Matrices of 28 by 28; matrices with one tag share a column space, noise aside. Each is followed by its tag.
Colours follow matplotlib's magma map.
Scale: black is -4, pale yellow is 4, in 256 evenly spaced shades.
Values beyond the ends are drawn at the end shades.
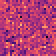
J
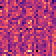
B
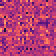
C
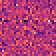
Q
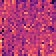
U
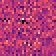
Q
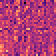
B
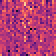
B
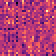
B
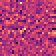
Q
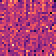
U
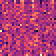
U
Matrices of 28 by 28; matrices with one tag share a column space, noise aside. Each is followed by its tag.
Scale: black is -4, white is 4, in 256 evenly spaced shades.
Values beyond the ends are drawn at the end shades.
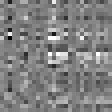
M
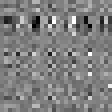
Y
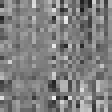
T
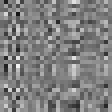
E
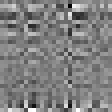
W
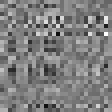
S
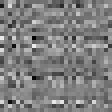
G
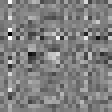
M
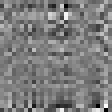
W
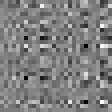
G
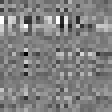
Y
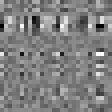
Y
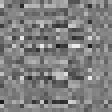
G
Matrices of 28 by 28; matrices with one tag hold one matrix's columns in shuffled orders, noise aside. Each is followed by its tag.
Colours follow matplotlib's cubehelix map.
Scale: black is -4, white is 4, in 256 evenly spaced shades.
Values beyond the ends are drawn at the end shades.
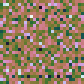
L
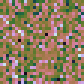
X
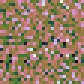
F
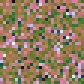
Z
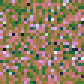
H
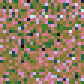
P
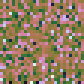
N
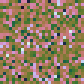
Z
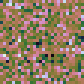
F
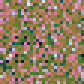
F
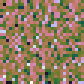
N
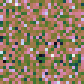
F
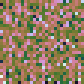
N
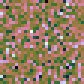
Z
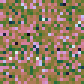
H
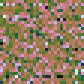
L
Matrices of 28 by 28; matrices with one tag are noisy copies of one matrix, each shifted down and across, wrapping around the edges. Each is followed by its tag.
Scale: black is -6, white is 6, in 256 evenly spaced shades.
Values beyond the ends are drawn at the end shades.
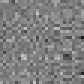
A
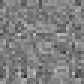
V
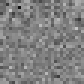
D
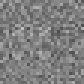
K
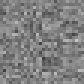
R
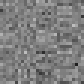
R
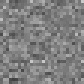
R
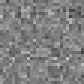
V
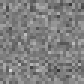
K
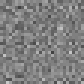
A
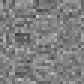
R
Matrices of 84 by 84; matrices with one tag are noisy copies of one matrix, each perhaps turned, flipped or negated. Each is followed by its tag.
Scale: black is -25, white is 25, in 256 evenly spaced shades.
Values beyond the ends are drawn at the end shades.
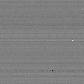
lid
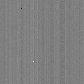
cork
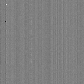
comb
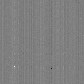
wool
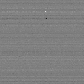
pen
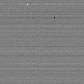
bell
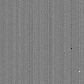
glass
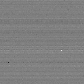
cork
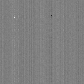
wool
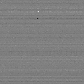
pen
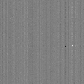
pen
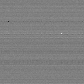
cork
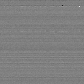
comb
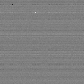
glass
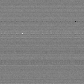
cork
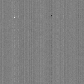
wool
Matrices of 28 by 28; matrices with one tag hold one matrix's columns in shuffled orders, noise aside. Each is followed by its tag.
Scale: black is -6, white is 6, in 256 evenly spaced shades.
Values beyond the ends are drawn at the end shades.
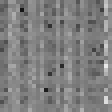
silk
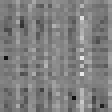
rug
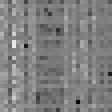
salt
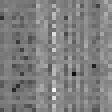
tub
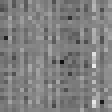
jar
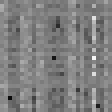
rug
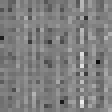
jar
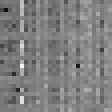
silk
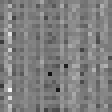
tub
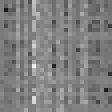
silk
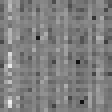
jar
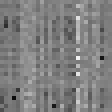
rug
